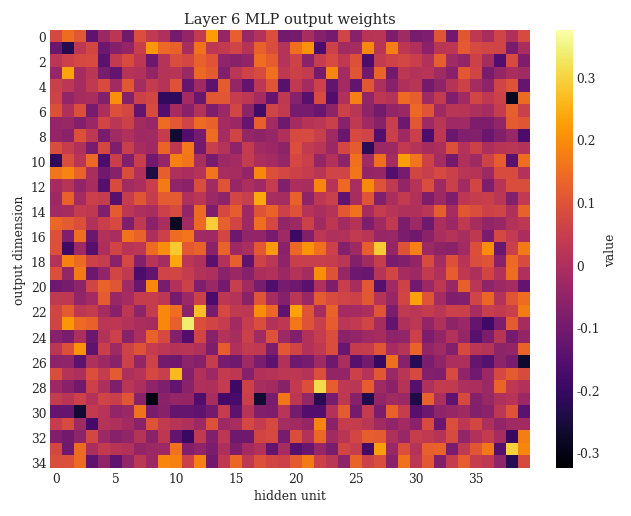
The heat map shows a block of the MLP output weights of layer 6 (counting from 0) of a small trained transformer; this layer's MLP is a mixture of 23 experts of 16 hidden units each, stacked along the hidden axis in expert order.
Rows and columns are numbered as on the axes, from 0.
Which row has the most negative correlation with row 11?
20
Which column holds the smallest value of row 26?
39
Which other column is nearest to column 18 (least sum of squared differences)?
12
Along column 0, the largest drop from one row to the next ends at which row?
10
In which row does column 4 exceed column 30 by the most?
29
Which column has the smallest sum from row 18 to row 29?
13
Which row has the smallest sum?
26
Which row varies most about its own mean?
17
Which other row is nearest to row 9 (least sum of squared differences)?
31
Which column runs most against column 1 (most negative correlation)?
28
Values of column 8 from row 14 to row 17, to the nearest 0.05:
0 -0.05 0 0.15
